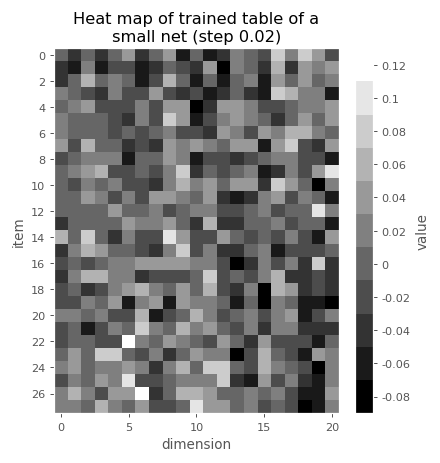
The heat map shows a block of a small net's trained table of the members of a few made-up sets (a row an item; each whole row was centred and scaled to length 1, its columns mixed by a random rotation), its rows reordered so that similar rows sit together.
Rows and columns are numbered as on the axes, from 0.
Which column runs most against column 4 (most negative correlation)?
8
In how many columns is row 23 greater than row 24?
5
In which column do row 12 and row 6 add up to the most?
19
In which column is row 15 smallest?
16
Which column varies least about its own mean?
1
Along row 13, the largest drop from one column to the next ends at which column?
12
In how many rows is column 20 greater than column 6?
14
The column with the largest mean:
9
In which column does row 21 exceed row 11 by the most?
6
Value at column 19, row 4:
0.02
